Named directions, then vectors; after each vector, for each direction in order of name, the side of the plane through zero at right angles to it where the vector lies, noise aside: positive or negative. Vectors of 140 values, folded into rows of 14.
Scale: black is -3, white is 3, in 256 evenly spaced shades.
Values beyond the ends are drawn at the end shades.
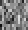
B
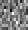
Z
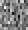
negative, negative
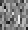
positive, positive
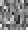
negative, negative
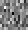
negative, negative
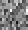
positive, negative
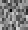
negative, positive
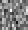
positive, negative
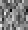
negative, positive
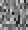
negative, negative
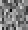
negative, positive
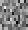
negative, negative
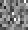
positive, positive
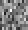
positive, negative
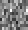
positive, negative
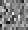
positive, positive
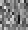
negative, negative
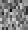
negative, positive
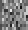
positive, negative
